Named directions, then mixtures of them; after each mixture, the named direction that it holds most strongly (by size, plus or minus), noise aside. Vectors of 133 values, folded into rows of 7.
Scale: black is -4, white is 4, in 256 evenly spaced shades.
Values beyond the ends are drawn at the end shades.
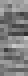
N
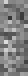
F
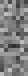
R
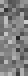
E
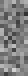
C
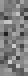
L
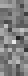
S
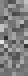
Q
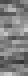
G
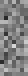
L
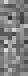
F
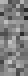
L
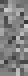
E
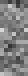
R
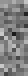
C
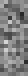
F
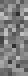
L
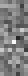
S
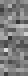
N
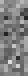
L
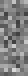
C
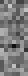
R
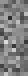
C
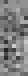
F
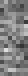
N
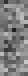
F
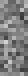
F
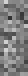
F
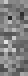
F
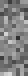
E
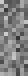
E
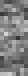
G
